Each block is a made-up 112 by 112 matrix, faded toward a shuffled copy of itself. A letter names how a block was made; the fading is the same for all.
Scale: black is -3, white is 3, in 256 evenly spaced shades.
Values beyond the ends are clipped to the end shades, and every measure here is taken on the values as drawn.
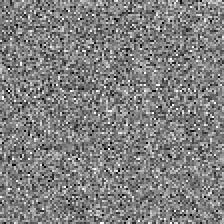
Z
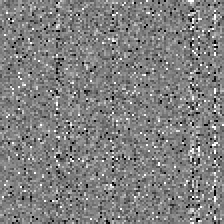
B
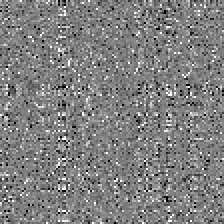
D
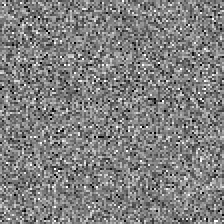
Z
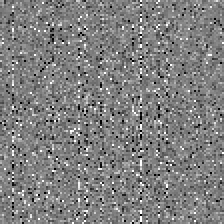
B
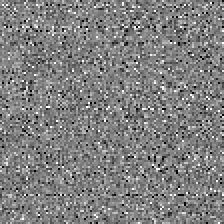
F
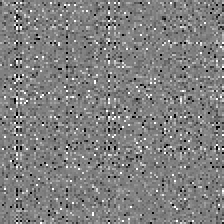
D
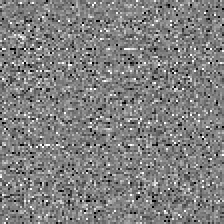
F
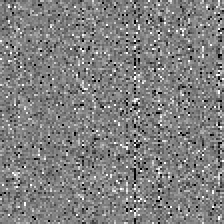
B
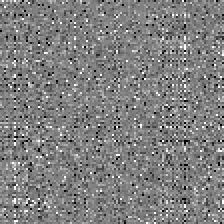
D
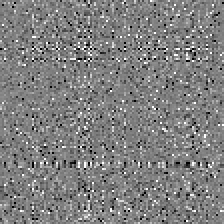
D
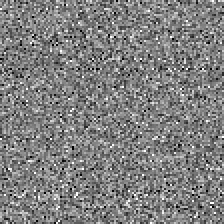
Z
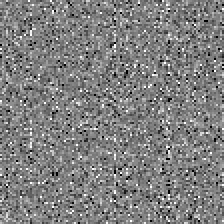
B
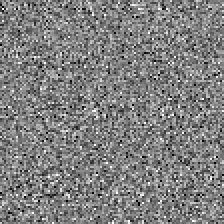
Z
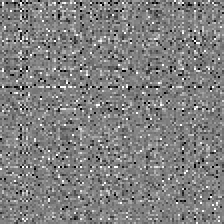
D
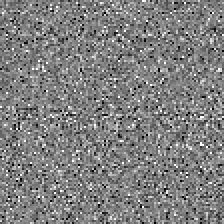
F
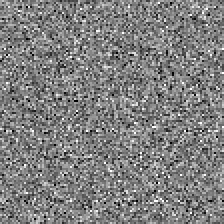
Z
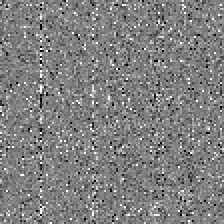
B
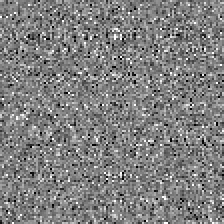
F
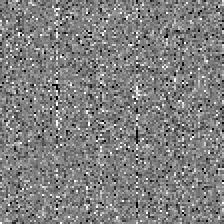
B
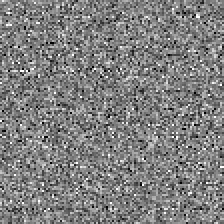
Z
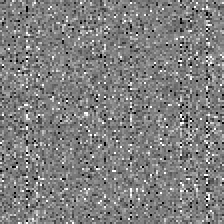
B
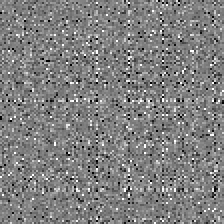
D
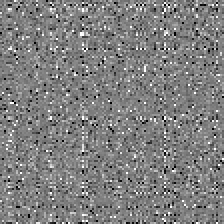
D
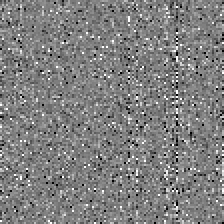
B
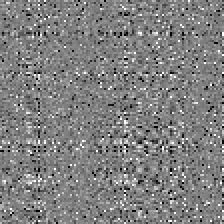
D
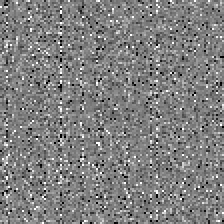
B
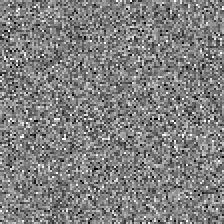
Z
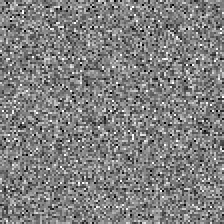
Z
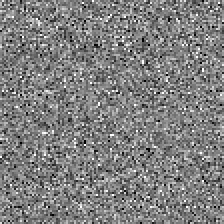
Z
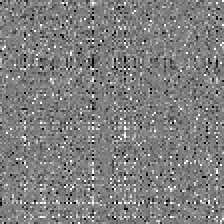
D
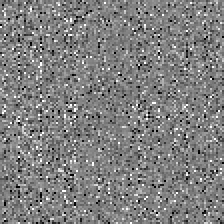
B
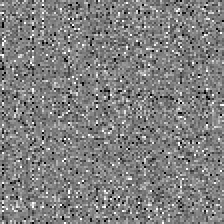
B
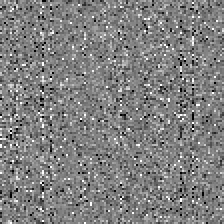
B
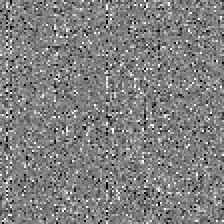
B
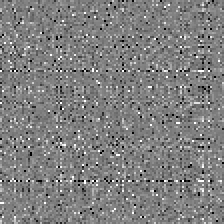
D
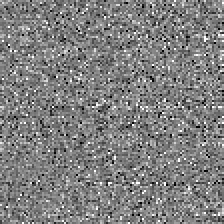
F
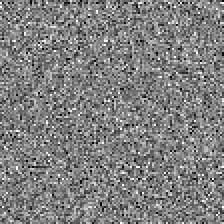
Z
